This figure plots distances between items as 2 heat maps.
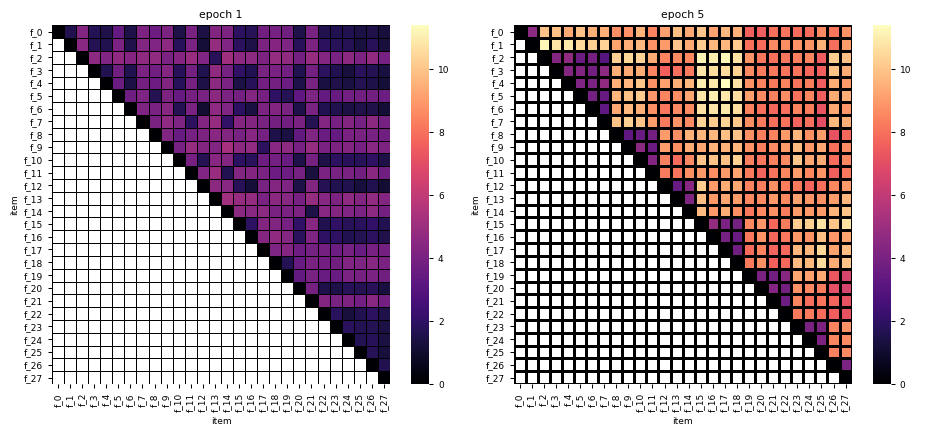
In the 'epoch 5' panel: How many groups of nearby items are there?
8
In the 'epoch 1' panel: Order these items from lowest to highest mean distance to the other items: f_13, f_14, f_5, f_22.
f_22, f_5, f_14, f_13
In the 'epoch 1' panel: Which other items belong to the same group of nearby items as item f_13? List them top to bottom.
f_2
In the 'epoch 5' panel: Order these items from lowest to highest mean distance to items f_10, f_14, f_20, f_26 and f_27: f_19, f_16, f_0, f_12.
f_19, f_12, f_0, f_16
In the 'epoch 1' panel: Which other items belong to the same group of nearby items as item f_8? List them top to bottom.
f_5, f_18, f_19
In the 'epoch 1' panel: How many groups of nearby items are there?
5
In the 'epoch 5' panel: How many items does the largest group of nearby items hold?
6
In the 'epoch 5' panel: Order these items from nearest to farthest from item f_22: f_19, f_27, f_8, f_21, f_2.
f_21, f_19, f_27, f_2, f_8
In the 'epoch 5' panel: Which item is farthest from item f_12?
f_15
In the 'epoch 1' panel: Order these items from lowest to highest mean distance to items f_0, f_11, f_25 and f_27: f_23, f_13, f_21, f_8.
f_23, f_21, f_8, f_13
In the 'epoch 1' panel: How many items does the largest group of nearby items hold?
16
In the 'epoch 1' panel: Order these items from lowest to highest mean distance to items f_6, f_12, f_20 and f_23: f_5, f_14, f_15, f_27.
f_27, f_15, f_5, f_14
